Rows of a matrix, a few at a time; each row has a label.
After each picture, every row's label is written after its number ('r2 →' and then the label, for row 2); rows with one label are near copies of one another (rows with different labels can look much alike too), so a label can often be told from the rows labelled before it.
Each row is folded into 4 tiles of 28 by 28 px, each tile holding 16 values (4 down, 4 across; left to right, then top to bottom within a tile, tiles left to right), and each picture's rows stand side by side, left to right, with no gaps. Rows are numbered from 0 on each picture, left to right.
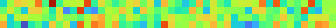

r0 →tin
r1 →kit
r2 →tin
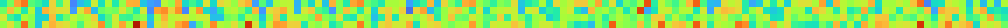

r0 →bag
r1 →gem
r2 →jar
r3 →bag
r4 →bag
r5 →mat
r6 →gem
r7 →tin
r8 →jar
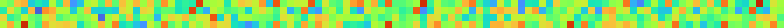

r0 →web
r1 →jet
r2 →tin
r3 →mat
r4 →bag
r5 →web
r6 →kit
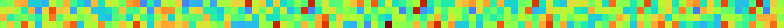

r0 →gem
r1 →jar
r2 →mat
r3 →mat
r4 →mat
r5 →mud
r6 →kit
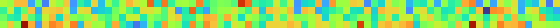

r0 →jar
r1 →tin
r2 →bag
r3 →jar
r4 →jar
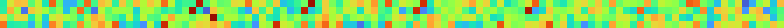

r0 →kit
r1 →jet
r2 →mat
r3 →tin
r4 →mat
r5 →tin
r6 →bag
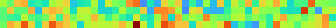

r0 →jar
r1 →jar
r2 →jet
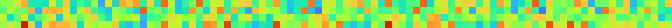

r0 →jar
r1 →mud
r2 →kit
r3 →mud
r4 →kit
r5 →web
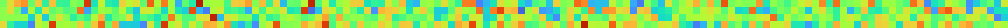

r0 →mat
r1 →jet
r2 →mat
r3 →web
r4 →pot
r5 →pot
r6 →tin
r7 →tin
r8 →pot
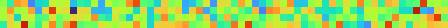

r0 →pot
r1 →bag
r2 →web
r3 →jet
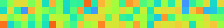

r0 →kit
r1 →bag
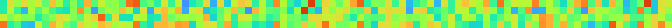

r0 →jet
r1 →bag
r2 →kit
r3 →bag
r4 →tin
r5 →kit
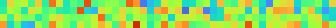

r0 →jet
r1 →pot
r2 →gem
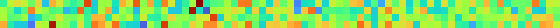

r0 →mud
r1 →jet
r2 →bag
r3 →jar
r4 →tin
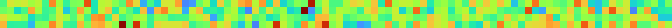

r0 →mud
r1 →web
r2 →mat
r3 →tin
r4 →jet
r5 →pot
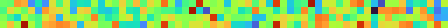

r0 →jar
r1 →jet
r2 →mud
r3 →gem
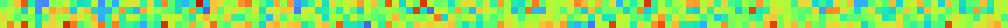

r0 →gem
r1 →kit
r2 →bag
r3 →jet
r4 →kit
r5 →mat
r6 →mat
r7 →web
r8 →kit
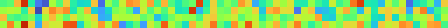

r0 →gem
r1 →mat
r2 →pot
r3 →bag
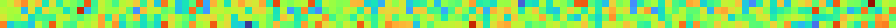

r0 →mat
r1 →kit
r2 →tin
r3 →jar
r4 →jar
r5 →bag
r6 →web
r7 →mud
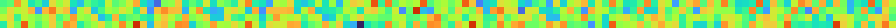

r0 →pot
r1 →gem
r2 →gem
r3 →tin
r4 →pot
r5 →kit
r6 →kit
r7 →kit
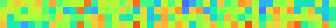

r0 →tin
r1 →bag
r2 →gem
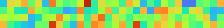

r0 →mud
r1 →web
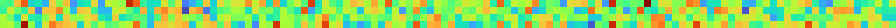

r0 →jar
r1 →bag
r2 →mat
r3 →tin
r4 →tin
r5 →mud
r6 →pot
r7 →gem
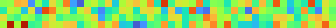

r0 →web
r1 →tin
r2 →kit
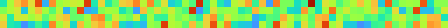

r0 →tin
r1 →mat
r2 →mud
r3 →tin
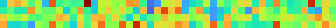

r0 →mud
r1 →gem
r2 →kit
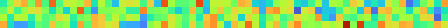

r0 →tin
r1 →mud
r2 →pot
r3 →web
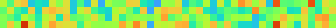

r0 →jar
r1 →gem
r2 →mud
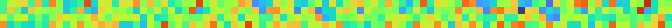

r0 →kit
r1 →mat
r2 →pot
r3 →kit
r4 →pot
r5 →mat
